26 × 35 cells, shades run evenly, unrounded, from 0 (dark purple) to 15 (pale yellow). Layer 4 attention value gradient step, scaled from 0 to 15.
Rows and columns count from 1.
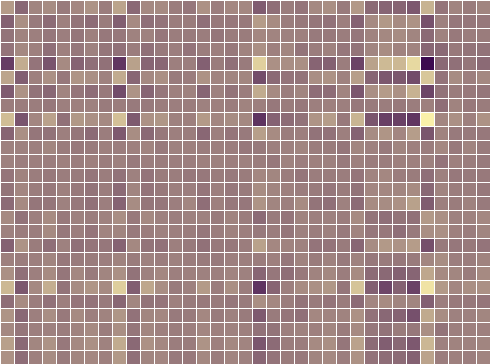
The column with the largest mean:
31
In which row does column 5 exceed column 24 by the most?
5
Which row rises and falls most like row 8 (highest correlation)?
12
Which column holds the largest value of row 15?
30
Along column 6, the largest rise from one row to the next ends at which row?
6
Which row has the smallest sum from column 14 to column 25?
23
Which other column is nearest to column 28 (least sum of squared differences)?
2
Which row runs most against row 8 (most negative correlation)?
11
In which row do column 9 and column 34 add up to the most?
21
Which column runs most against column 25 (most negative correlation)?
3
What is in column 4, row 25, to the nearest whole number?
9
